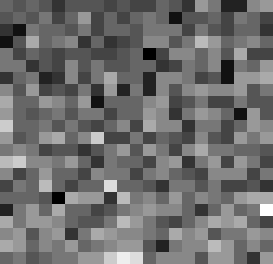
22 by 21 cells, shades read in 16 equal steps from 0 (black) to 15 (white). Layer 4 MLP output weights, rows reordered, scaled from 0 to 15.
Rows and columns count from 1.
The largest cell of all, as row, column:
18, 21
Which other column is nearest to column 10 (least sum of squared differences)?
11
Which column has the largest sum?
17
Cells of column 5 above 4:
16
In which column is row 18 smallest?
1
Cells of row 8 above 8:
4
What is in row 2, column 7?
9
